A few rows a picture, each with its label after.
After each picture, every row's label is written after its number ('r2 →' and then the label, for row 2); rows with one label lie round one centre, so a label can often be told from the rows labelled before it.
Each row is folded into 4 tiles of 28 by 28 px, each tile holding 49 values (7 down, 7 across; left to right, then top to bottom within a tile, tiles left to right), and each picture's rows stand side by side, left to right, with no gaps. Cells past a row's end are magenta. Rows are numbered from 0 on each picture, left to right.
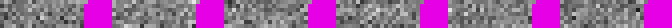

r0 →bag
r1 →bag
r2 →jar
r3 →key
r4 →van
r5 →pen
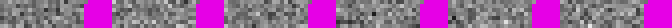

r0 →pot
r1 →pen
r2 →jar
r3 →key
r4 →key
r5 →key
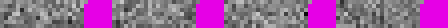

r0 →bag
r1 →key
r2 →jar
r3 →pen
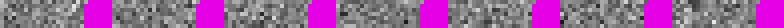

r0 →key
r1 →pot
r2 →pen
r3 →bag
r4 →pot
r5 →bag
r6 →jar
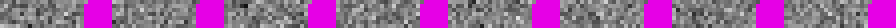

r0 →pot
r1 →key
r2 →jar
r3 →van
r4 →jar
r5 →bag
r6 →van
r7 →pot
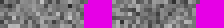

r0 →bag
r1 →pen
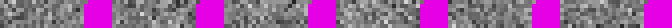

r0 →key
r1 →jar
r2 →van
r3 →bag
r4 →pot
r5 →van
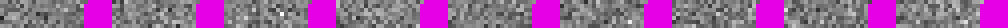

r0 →pen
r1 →pot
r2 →bag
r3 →key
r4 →bag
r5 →pot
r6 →pot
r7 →van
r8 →pot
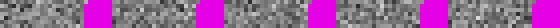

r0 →jar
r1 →bag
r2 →jar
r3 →bag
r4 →jar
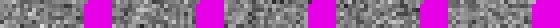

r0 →jar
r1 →pot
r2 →van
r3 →jar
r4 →jar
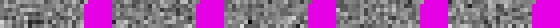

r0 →pot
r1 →jar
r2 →jar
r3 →pen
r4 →pot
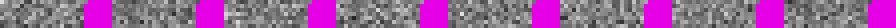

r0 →key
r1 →pen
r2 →key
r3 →key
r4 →bag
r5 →bag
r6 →van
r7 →jar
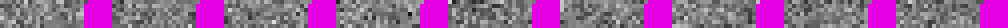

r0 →van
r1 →jar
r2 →bag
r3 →bag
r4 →pen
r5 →key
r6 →jar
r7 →jar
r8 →jar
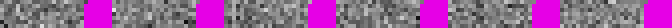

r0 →bag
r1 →van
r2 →key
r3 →bag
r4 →van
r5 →jar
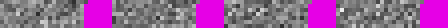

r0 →jar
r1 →pen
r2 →key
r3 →bag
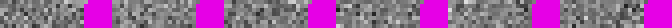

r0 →bag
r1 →key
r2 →bag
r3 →pot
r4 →van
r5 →van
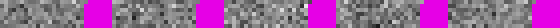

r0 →bag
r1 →key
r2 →van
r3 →key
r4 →pen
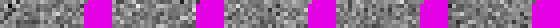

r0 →bag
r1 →van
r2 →pot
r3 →van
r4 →pen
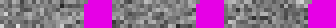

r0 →jar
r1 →key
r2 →bag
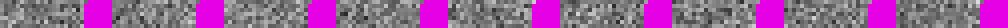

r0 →van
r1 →bag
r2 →bag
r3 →bag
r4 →pot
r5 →van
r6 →pot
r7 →pot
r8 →bag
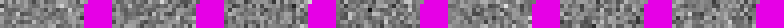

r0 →van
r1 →pen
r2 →jar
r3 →bag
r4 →pen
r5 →bag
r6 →key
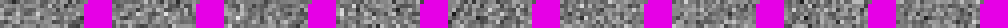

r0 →van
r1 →jar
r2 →jar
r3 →jar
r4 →bag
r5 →pen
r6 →pot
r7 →key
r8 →bag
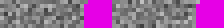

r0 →van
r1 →pot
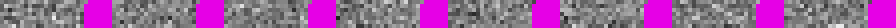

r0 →pot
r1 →key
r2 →pot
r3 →pen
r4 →van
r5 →key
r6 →jar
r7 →pen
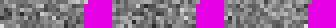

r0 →pot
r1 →van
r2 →key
